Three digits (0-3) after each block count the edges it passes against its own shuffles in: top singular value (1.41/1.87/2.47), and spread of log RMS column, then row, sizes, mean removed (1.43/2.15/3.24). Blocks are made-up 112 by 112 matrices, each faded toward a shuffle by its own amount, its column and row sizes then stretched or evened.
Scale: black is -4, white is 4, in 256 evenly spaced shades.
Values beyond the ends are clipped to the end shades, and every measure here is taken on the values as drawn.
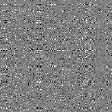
3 2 2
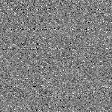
1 1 2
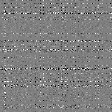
1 2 3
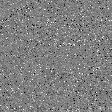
1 0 1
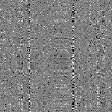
3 2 1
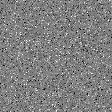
1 0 0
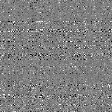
2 2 3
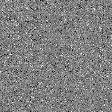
0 1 1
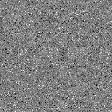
2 0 1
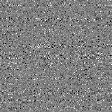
2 1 2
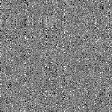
2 2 0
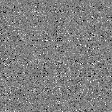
1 1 2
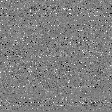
0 0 2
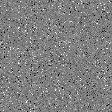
1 1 0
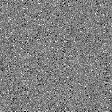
2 1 1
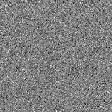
2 0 0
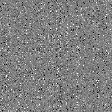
1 2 0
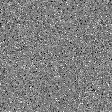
1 0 0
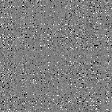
2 2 2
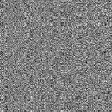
3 2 0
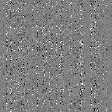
1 3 1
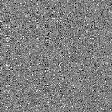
2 1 1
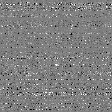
0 1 3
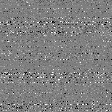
0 0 3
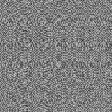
3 0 0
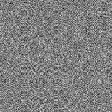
3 1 0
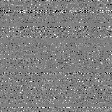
2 0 3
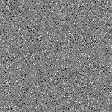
2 0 0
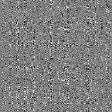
2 3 2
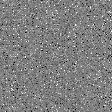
1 1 0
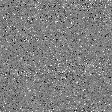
0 0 1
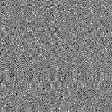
3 0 0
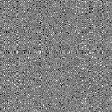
3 2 1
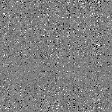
1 2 2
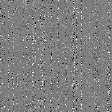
1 3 1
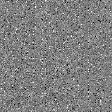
1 2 0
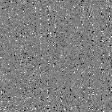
0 2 1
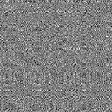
3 1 2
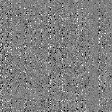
1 3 1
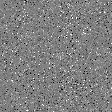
0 1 0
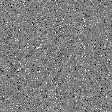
1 1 1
